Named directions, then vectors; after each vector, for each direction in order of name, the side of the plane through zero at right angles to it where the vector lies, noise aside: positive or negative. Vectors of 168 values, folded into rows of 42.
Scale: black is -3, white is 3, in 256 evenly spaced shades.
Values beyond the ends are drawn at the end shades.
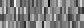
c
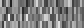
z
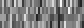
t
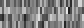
positive, negative, negative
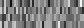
positive, negative, positive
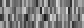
positive, negative, negative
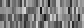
positive, negative, negative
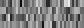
positive, negative, positive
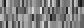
negative, positive, positive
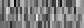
negative, negative, negative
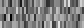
positive, negative, positive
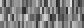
negative, positive, positive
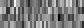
positive, positive, positive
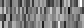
positive, negative, positive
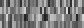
positive, negative, negative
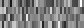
positive, negative, positive
